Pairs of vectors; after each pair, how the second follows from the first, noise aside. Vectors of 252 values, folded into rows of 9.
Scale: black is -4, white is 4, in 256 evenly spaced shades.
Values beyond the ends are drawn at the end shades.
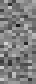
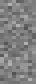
negated, shrunk.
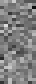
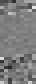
negated, partly zeroed.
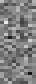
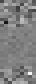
negated, partly zeroed.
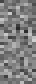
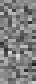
reversed, negated.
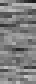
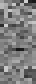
sign-scrambled.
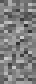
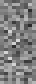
reversed, negated.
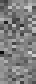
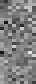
copied.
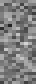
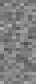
negated, shrunk.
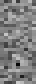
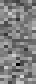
sign-scrambled.
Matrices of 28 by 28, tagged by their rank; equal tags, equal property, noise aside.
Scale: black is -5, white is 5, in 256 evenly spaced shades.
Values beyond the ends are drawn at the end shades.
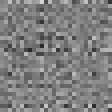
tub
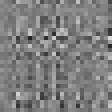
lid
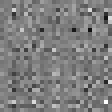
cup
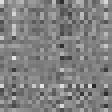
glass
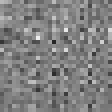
tub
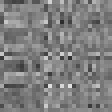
lid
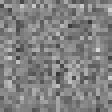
cup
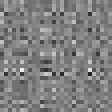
lid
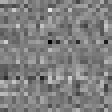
glass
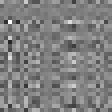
lid
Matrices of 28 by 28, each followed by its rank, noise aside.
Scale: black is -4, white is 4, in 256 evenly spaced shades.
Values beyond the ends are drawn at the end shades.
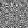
six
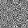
four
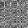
three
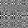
two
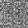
six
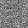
four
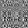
two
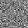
six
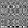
two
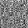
four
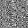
six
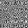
three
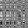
two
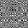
three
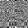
two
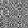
three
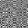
two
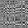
two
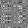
two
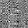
three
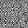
four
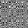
two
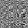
three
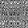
three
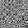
four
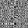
four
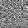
six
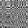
two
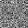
six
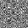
six
